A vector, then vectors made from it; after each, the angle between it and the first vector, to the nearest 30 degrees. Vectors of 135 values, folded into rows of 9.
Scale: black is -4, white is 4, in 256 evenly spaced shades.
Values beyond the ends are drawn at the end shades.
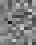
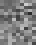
60 degrees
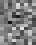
30 degrees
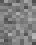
90 degrees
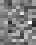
60 degrees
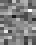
60 degrees
